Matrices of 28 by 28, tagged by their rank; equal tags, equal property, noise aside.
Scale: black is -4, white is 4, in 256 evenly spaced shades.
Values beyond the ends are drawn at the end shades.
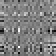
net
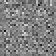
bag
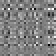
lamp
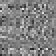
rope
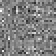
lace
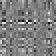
lamp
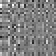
net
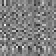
net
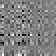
lamp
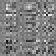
net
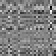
net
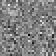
bag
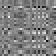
lamp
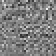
lace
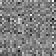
lace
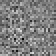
lace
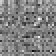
rope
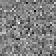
bag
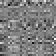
rope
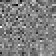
lace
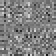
rope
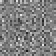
rope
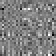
net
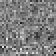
bag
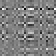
lamp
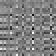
lamp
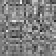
rope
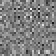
rope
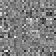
lace
